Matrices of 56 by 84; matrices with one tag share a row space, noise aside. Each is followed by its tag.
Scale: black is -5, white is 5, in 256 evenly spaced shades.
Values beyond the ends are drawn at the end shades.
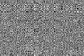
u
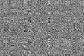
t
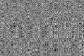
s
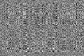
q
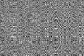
s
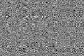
q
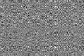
s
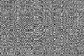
u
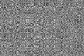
u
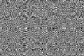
q
